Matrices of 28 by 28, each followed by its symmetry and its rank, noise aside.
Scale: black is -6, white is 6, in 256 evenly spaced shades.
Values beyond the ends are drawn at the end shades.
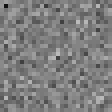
symmetric, rank eight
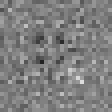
symmetric, rank four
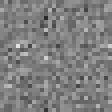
antisymmetric, rank six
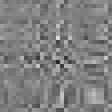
no symmetry, rank four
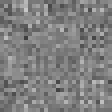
no symmetry, rank six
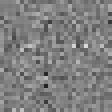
antisymmetric, rank six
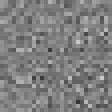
no symmetry, rank four
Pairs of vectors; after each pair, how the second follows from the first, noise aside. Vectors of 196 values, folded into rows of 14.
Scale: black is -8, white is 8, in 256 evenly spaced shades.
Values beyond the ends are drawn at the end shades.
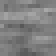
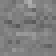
wrapped around, negated, partly zeroed.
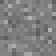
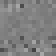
wrapped around, negated, partly zeroed.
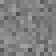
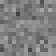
sign-scrambled.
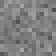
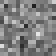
reversed, negated, scaled up.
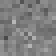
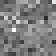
wrapped around, scaled up.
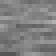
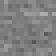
wrapped around, negated, partly zeroed.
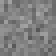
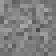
copied.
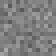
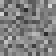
reversed, scaled up.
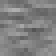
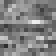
wrapped around, scaled up.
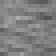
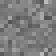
sign-scrambled.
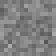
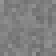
wrapped around, shrunk.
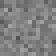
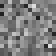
reversed, scaled up.
